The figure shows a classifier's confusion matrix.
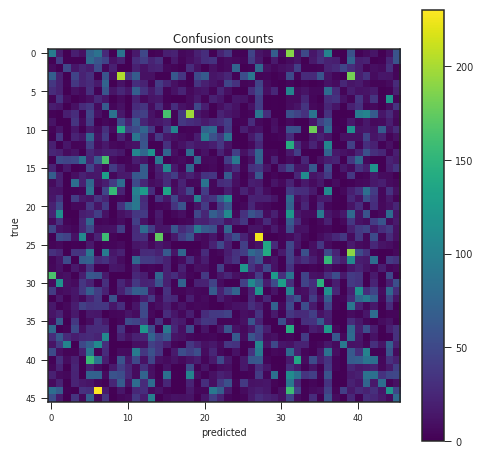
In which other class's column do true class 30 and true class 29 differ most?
0
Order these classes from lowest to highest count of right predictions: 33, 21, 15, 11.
33, 21, 11, 15
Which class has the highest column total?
31
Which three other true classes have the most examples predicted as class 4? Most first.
24, 14, 27
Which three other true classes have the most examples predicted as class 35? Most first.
30, 21, 3
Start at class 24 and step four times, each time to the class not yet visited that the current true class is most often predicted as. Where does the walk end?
40
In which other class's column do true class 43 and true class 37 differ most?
7
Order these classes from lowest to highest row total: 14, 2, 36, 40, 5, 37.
2, 5, 37, 14, 36, 40
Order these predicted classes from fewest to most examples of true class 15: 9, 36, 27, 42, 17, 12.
17, 9, 27, 36, 12, 42
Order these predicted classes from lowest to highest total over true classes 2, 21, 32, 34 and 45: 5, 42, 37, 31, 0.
37, 0, 5, 42, 31
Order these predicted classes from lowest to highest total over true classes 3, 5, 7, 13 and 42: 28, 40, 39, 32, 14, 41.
28, 14, 40, 32, 41, 39
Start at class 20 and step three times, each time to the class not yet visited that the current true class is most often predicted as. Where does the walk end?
19
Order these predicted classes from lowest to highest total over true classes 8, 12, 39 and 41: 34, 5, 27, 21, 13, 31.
21, 13, 34, 5, 27, 31
